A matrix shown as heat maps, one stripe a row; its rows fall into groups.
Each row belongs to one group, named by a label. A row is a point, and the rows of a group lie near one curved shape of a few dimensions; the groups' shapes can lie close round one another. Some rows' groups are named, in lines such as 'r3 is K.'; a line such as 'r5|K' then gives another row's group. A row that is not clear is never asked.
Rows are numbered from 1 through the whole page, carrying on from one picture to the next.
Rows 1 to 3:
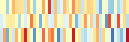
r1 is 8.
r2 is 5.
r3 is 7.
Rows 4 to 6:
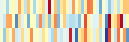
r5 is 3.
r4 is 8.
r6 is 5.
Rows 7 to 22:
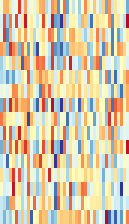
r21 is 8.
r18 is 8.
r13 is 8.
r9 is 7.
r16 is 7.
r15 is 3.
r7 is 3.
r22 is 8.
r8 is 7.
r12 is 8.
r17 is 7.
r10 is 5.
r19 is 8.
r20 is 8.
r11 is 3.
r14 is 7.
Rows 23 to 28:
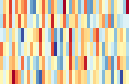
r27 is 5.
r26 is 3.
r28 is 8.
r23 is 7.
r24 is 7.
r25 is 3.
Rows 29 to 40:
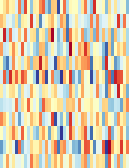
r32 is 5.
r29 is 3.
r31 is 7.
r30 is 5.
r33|8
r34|7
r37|3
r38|5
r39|3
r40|5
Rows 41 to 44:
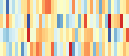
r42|3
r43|8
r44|3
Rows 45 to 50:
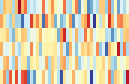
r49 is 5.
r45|7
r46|3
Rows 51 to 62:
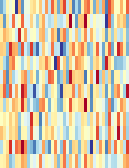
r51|3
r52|5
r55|8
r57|7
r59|5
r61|7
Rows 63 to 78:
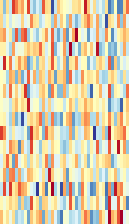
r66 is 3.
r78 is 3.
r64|5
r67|7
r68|8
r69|7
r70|8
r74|5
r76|7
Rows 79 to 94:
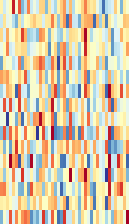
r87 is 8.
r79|8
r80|3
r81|5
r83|3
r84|3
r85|3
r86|7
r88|7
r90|5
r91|5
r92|3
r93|3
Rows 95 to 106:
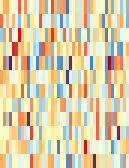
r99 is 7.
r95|3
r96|3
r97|7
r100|3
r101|5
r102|5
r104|5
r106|3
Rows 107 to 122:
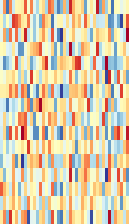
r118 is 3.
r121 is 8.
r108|8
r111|8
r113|5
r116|7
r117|8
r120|3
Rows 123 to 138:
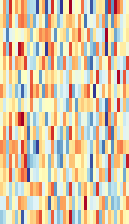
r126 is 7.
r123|7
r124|7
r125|8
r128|5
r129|3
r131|7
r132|7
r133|5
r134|7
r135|7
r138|3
